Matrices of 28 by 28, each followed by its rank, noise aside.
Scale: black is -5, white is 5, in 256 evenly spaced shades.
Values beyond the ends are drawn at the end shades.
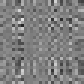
two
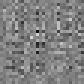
three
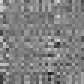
three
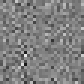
six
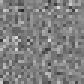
five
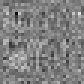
four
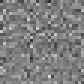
six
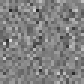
five
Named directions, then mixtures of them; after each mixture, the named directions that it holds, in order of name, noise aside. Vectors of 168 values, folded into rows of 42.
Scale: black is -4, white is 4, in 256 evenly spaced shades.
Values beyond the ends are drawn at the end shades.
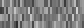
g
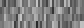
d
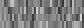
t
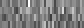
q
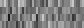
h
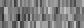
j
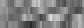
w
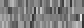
t.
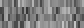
h, j.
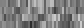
q, w.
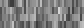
d, t, w.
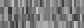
h, j, t.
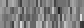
d, t.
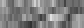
w.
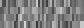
d.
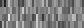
h.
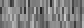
q, t.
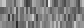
g, h, w.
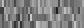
g, j, w.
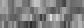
w.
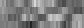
w.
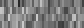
h, j.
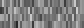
g.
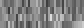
d, q, w.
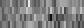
q, w.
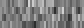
q, w.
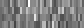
d, q.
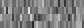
g, h, w.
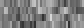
j, w.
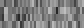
j.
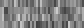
j.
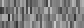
g, h.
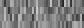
d, t.
